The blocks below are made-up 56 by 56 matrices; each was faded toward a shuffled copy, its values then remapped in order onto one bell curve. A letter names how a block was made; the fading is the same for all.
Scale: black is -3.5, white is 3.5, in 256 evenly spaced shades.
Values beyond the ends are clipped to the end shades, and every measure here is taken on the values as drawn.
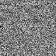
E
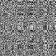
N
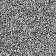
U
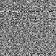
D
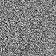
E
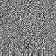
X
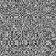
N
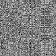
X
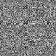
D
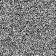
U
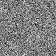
U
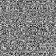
D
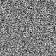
E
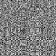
N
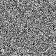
U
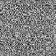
D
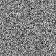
E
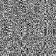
X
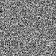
E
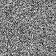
U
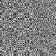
N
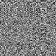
X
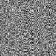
X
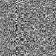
X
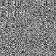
X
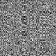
X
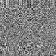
N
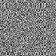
N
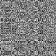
N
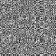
N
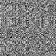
N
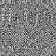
N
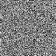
E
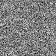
U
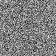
U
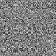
D
